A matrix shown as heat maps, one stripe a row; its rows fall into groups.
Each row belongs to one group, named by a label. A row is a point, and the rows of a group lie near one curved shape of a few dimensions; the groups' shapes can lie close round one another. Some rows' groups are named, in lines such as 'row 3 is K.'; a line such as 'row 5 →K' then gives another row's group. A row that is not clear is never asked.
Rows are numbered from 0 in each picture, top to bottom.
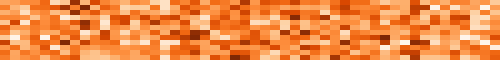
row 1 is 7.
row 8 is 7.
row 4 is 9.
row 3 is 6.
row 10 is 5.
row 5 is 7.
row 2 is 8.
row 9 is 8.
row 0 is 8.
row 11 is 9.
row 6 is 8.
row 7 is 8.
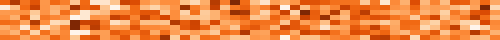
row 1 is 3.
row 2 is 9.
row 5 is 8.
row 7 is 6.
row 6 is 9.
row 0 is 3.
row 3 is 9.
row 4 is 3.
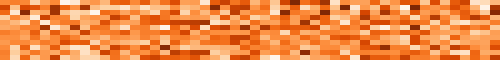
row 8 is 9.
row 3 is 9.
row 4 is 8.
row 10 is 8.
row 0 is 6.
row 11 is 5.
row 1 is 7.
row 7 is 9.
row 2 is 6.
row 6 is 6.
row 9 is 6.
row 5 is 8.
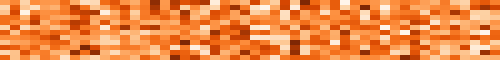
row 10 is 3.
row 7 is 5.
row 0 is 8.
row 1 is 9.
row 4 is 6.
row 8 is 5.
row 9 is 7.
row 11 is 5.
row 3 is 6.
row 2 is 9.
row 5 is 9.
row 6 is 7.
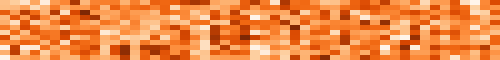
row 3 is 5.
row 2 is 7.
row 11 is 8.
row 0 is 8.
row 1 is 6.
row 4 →6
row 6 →5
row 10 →9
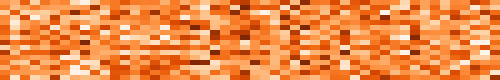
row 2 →9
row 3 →6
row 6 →7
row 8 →7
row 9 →8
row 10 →7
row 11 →6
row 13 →9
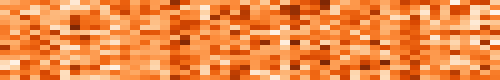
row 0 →8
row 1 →6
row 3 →3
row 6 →5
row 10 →5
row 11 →8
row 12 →8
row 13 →3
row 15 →5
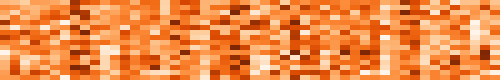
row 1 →9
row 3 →9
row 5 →8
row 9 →3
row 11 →9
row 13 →9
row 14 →5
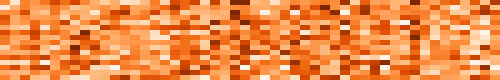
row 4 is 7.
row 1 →8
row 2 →9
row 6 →7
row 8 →7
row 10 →8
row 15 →9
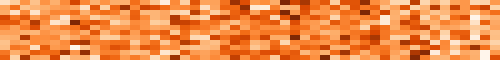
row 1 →9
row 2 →6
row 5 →6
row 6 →6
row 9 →9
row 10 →7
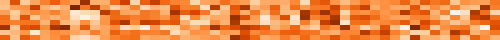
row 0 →9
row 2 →8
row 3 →9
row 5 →7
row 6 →6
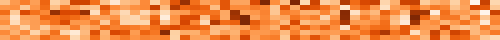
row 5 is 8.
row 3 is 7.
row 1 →8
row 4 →7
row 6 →6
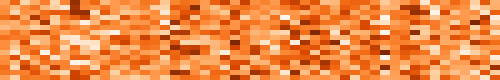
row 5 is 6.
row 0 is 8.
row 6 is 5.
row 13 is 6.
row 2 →7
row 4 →8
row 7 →6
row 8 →9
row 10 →8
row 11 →8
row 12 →9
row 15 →7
